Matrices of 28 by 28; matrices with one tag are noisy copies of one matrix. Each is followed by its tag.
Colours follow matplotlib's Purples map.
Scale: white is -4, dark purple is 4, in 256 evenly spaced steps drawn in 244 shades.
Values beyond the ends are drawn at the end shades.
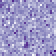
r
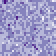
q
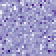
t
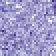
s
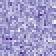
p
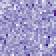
t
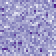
s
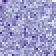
q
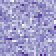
p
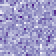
t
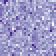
q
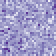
s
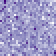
q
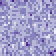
r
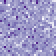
q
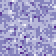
p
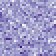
p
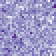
s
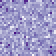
r
